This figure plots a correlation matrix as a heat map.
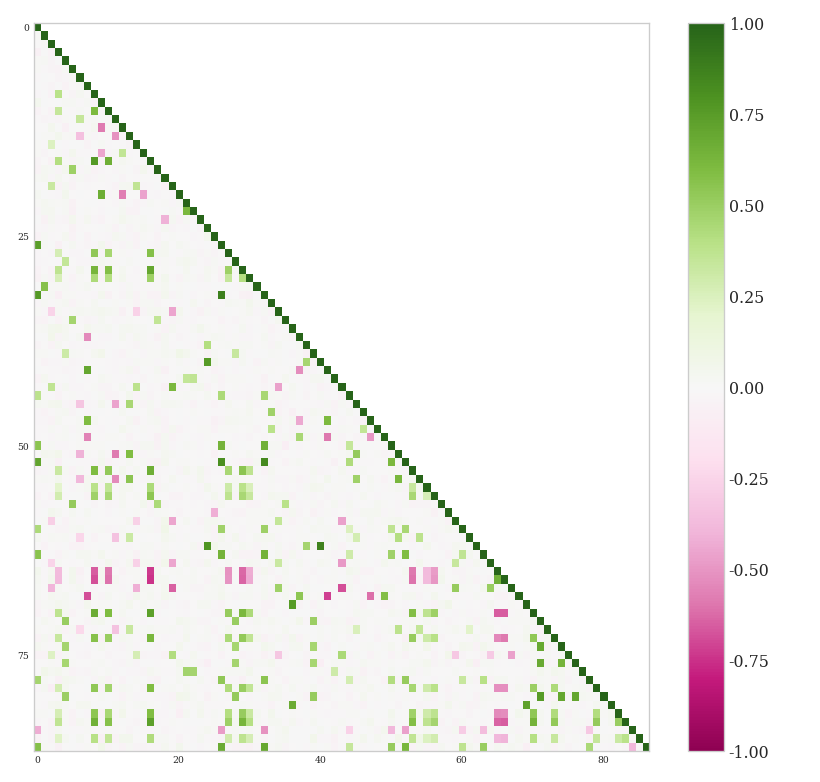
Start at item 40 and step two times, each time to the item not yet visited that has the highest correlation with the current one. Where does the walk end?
24
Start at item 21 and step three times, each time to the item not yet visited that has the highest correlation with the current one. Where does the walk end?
42
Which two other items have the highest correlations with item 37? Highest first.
68, 49
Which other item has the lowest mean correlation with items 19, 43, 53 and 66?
67
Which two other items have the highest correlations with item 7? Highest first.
41, 47
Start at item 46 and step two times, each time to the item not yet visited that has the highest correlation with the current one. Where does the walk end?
48
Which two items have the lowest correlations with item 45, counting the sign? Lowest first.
11, 6
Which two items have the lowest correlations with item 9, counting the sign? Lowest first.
12, 15
